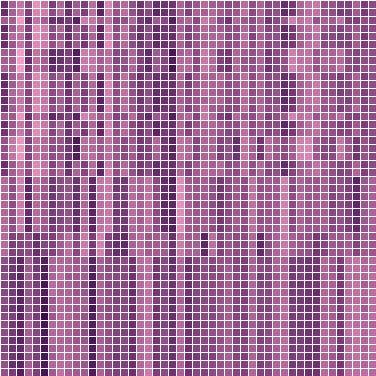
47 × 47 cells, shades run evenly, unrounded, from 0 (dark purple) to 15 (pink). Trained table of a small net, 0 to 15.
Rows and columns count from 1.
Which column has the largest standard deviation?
3
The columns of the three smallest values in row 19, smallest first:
10, 22, 30
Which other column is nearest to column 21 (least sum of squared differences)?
4
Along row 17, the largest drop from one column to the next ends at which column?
13
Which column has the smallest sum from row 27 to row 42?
12
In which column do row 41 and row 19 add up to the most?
23
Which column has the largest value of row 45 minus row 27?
45
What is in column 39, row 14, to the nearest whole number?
9
